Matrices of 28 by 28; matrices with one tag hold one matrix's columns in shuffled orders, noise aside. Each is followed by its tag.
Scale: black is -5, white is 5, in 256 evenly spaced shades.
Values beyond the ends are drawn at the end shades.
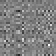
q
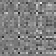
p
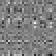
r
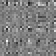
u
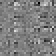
u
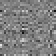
q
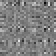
u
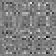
p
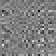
q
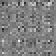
u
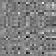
p
